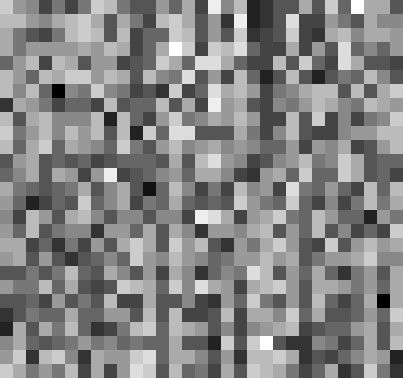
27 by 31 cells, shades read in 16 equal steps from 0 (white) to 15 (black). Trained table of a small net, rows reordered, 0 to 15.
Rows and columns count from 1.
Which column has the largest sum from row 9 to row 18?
11
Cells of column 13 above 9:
8
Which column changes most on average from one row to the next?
16
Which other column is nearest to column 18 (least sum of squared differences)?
25
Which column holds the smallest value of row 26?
12
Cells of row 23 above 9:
10
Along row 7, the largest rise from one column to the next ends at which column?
15
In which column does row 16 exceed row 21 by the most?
29
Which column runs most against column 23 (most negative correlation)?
18
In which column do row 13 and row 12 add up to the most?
20
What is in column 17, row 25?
13
